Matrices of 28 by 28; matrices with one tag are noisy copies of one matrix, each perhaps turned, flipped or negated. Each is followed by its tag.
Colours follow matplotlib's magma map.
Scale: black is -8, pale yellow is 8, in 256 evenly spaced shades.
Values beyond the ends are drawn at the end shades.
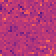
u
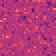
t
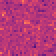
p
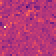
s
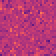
u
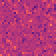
u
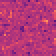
p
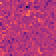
s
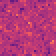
p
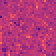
t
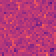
t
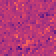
s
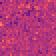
s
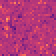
s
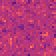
p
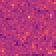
t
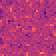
p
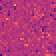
u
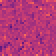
u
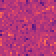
p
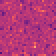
p
